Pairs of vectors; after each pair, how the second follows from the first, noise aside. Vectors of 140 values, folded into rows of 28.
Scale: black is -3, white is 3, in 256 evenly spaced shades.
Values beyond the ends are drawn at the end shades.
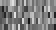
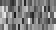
negated.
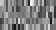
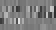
partly zeroed.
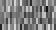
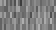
wrapped around, shrunk.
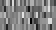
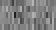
wrapped around, shrunk.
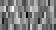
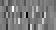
partly zeroed.
